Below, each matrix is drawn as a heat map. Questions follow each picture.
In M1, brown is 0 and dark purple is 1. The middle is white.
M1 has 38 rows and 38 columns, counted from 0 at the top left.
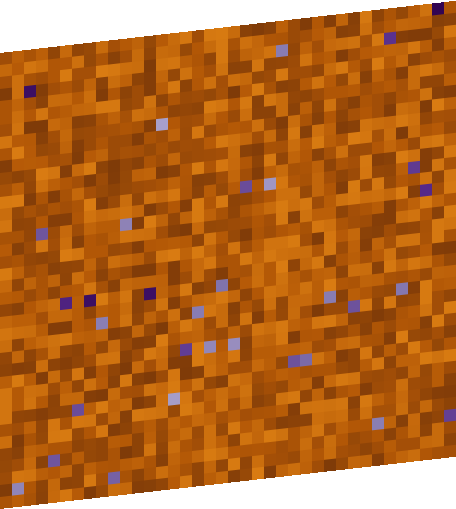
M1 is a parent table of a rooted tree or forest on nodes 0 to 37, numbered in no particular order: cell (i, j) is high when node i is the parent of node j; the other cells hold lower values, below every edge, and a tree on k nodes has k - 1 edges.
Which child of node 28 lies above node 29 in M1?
24
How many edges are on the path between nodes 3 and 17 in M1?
3
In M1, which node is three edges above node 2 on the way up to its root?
26
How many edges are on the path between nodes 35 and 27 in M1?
5
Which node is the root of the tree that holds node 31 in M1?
21
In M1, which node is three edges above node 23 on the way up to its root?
15
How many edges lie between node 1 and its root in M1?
2
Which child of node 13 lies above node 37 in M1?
34
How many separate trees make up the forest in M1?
6
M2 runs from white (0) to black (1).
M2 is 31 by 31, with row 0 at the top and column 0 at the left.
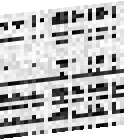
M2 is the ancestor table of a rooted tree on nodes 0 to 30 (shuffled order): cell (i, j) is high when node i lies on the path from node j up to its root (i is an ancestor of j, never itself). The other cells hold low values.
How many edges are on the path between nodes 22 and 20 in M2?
9
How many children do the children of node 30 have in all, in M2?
1
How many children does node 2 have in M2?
3
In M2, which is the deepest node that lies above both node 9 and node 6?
23
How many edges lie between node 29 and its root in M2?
4
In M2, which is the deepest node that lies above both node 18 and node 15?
1
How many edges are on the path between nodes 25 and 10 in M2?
9
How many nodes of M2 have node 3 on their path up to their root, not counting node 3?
12
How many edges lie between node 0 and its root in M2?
8
